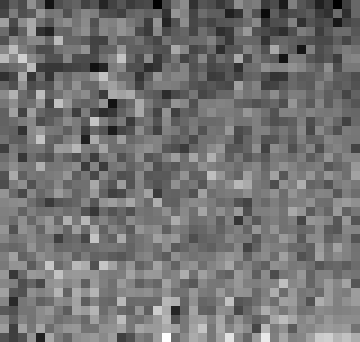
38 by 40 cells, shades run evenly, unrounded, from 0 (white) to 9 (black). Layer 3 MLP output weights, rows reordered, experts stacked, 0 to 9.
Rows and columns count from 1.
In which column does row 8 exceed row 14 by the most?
11
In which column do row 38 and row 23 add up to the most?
5
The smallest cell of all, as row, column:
38, 19
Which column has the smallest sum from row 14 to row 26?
24
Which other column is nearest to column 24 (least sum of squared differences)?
16
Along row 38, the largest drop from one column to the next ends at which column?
6
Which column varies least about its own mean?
29
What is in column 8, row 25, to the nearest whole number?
3
